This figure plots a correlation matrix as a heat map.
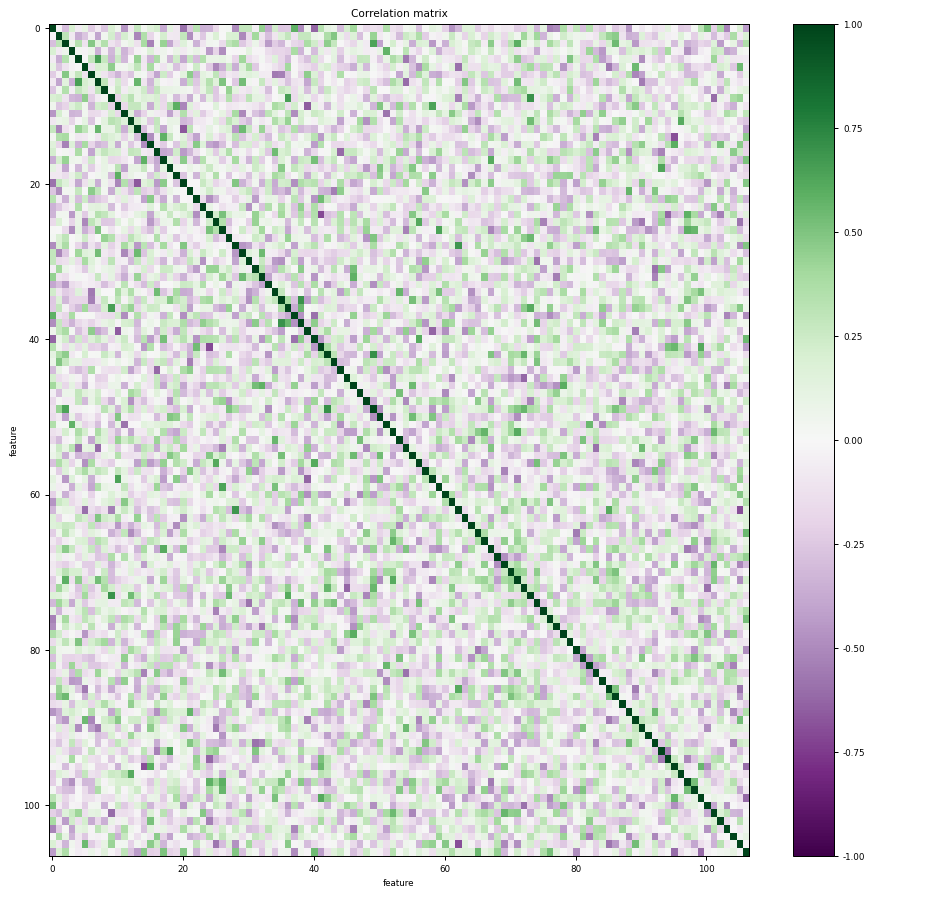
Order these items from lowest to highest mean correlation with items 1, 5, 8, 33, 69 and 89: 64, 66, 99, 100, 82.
100, 64, 99, 82, 66
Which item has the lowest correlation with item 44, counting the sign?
16
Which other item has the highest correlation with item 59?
26
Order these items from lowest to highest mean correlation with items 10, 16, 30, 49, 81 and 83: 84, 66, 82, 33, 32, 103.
82, 33, 84, 103, 32, 66
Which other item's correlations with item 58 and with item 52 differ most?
71
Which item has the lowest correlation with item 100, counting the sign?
72
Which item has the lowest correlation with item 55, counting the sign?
101
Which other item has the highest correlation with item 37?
0
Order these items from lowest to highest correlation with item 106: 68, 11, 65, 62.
62, 11, 68, 65
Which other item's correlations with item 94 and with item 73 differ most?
9
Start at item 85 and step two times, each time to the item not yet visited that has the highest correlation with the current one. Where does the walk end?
28
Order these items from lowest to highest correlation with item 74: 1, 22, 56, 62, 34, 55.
55, 22, 62, 34, 1, 56
